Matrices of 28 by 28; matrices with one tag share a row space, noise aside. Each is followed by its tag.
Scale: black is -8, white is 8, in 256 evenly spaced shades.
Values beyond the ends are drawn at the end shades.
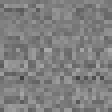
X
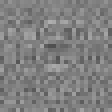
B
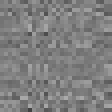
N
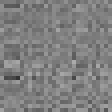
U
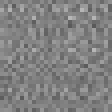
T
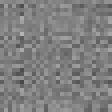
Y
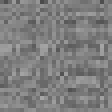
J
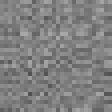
N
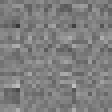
U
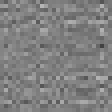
J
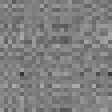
Y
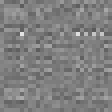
X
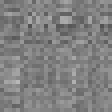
U
